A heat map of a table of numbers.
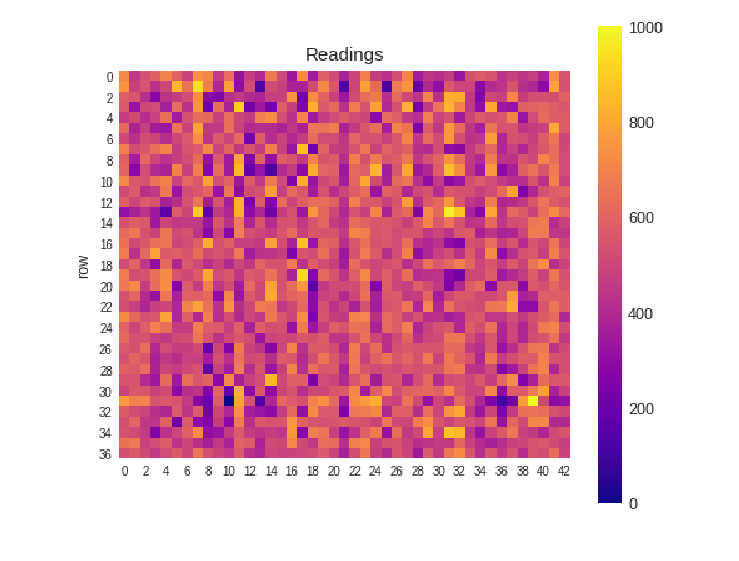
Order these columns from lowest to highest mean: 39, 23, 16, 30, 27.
30, 16, 39, 27, 23
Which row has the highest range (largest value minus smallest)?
31
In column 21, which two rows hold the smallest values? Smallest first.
1, 32
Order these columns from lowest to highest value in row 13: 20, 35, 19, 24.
20, 19, 24, 35
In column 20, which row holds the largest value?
5
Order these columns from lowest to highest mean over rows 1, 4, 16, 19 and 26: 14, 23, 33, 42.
33, 42, 14, 23
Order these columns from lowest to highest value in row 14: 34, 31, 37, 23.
34, 37, 23, 31
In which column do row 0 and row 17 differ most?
11
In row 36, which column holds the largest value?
32
